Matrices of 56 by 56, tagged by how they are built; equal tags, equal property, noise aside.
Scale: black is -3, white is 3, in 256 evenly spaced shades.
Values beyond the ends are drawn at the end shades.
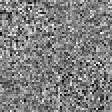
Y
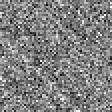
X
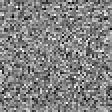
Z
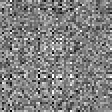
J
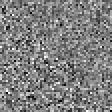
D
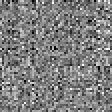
J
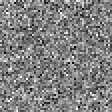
Z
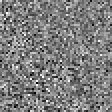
D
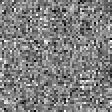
J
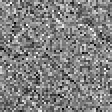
X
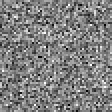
Z
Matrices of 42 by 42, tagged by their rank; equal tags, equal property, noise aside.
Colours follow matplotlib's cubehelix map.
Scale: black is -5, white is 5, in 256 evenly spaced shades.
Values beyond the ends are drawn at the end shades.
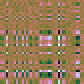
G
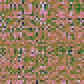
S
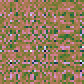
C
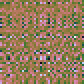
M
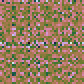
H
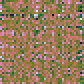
C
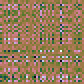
M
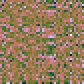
S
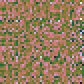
S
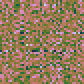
S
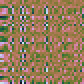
M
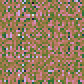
H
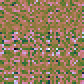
C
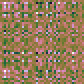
M
